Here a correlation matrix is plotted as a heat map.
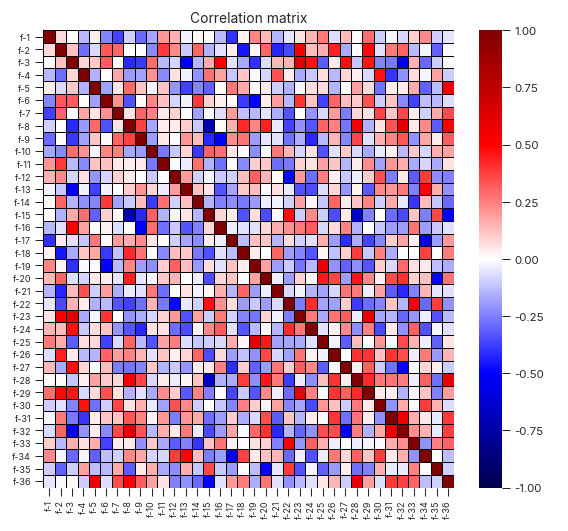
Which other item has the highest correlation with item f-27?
f-3
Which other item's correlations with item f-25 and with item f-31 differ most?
f-19
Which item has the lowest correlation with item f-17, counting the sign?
f-34
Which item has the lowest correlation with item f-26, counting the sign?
f-15
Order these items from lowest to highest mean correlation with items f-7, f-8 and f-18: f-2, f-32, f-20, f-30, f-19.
f-2, f-19, f-20, f-30, f-32
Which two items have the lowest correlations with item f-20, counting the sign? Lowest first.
f-35, f-15
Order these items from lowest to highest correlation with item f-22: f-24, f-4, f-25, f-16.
f-25, f-4, f-16, f-24
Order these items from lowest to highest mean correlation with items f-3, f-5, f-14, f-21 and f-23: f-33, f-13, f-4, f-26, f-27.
f-13, f-33, f-4, f-26, f-27
